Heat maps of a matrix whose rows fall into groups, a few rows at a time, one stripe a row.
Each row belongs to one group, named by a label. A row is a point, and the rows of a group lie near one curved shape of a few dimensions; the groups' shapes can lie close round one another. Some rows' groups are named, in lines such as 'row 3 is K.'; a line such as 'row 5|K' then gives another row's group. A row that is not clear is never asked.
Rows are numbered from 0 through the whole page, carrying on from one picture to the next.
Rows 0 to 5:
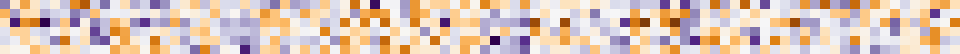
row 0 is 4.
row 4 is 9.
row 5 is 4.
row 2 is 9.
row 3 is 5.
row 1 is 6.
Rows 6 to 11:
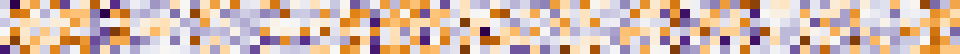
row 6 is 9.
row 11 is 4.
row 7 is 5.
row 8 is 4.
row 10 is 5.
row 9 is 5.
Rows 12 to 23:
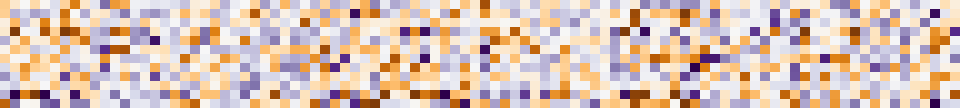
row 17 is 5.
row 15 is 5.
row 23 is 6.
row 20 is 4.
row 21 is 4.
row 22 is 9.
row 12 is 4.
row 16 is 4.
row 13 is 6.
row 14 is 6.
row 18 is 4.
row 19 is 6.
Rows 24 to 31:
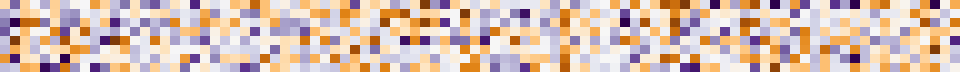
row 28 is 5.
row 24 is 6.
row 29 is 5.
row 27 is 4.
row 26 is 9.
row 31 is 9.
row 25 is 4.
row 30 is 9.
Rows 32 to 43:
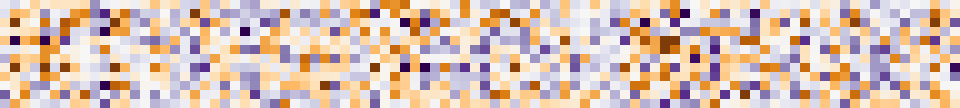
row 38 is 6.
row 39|5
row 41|5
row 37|4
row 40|4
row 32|4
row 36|9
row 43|4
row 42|4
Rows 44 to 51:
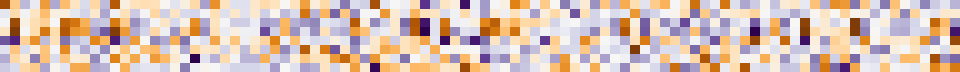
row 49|6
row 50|5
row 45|6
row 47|5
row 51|4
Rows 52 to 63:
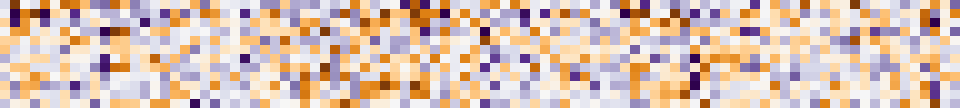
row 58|9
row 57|9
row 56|4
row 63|5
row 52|5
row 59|5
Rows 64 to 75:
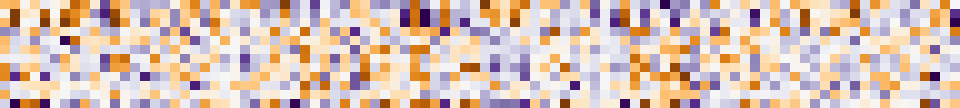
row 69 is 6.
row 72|6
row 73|6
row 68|9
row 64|4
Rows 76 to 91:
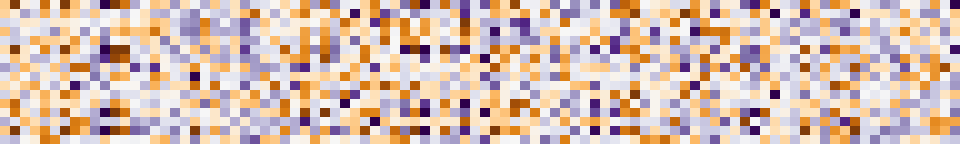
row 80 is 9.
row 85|6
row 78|4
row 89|4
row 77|6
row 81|5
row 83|4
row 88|5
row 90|5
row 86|6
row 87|4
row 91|4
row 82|5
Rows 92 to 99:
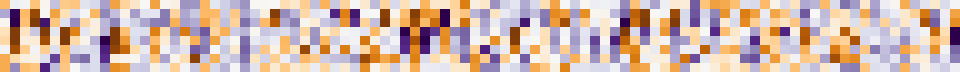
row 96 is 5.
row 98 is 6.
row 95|5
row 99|9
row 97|5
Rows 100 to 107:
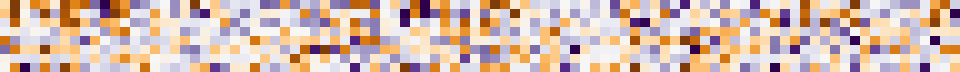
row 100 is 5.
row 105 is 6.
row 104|6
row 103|4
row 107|6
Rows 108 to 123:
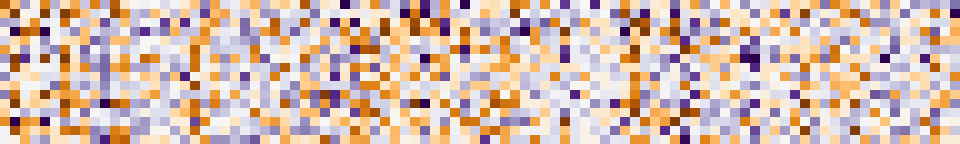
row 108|4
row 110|9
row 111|9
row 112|5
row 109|5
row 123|5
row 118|6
